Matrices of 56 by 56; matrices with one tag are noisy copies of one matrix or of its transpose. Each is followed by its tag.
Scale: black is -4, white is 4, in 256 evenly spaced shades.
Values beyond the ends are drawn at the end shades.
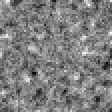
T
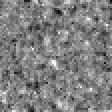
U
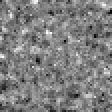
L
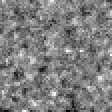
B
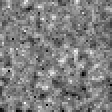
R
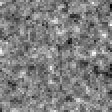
B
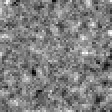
T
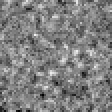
R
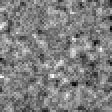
R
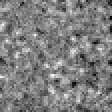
R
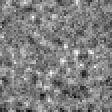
R
